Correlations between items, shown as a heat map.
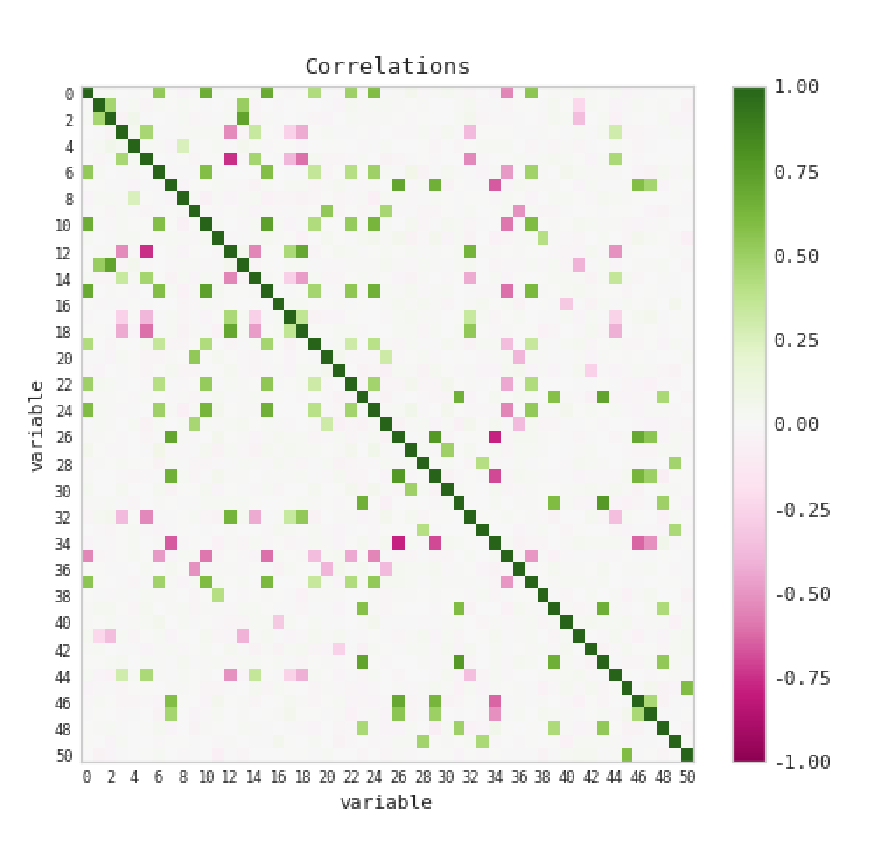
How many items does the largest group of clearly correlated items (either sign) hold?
9
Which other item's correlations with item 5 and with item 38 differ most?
12
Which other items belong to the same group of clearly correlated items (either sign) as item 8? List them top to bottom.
4
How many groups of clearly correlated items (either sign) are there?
13
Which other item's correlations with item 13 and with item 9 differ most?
2
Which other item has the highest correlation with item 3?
5
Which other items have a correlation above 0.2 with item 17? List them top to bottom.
12, 18, 32
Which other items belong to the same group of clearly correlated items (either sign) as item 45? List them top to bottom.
50
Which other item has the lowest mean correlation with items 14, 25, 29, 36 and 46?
34
